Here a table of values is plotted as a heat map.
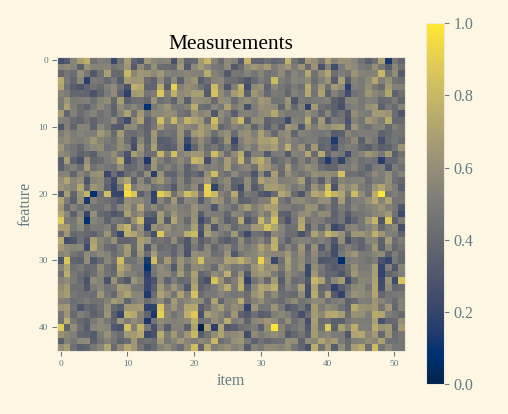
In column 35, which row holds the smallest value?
6
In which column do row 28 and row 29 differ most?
4
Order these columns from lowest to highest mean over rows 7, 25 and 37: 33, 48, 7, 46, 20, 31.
48, 33, 7, 46, 31, 20
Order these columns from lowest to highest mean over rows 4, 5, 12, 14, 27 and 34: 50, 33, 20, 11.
50, 33, 11, 20
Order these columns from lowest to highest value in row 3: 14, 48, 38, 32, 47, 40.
14, 38, 48, 40, 47, 32
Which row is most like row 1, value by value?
29
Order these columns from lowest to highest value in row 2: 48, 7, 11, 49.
49, 11, 7, 48
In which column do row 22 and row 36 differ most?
23
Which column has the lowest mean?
13
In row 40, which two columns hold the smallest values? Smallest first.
21, 23
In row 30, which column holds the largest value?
30
